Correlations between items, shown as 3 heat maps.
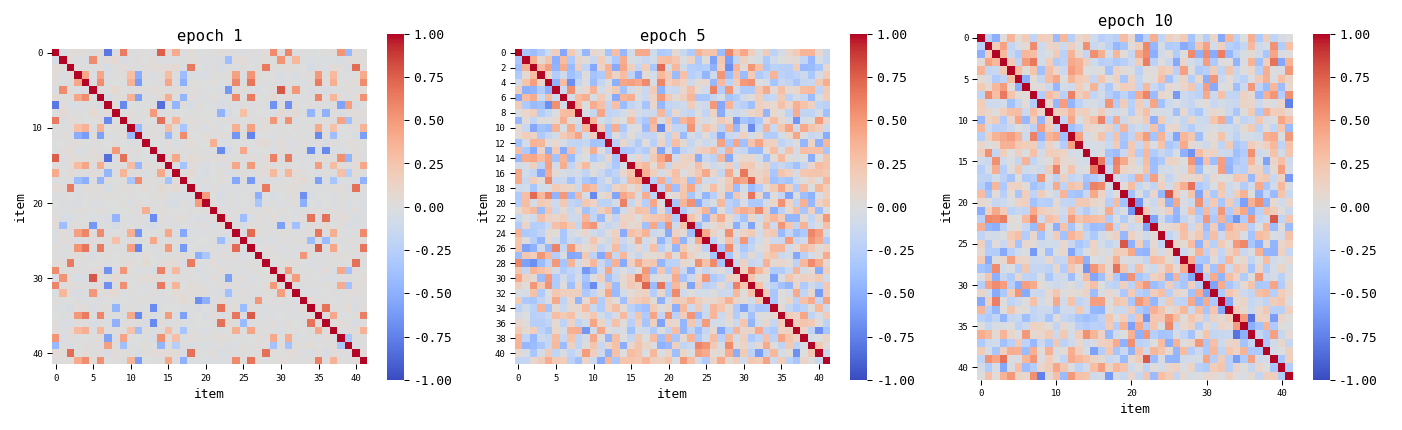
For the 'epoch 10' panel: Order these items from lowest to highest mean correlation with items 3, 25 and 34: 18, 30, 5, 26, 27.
5, 18, 26, 27, 30
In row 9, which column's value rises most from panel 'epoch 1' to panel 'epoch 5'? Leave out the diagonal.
7
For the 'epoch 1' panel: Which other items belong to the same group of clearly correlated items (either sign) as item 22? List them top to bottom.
8, 13, 25, 34, 36
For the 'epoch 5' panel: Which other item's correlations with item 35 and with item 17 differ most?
31
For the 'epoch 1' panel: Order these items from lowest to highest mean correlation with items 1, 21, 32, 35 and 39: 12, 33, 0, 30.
0, 33, 12, 30
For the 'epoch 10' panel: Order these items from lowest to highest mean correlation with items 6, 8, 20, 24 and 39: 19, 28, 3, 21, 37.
19, 21, 28, 37, 3
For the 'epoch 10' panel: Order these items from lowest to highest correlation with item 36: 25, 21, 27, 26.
21, 25, 27, 26
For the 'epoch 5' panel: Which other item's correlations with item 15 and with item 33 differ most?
19
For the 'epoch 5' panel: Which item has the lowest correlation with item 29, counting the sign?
9
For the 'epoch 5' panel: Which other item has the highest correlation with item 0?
28
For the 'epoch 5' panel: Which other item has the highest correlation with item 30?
16
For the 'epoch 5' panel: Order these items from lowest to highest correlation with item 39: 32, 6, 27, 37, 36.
6, 37, 27, 32, 36
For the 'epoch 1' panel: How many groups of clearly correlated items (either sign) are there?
7
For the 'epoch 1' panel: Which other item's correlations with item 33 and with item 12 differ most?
19
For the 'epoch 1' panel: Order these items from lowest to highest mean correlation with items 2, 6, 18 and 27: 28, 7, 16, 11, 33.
11, 7, 16, 33, 28
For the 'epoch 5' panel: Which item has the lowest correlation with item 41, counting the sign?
11
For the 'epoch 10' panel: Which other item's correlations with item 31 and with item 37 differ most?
38
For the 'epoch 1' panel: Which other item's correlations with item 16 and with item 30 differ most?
5
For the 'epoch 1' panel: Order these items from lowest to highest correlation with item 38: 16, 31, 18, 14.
18, 16, 31, 14
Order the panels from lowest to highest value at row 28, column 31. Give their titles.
epoch 10, epoch 5, epoch 1
